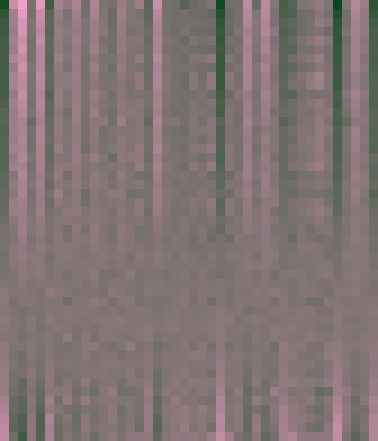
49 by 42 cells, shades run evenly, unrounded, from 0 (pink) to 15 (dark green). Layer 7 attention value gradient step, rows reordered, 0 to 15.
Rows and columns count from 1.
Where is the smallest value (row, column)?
1, 3
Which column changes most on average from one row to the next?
24
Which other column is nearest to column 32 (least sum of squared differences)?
6
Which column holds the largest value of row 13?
25
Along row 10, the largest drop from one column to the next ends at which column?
2
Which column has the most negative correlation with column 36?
27
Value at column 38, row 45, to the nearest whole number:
5
